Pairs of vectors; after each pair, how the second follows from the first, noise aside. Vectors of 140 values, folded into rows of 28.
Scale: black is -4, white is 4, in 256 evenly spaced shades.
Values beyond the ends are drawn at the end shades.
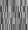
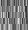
reversed.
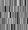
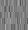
shrunk.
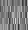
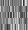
sign-scrambled.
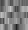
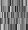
sign-scrambled.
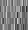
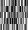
wrapped around, scaled up.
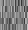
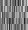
sign-scrambled.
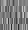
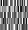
reversed, negated, scaled up.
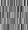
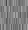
reversed, shrunk.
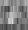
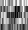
reversed, negated, scaled up.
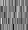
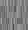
shrunk.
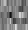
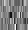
sign-scrambled.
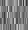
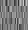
negated, partly zeroed.
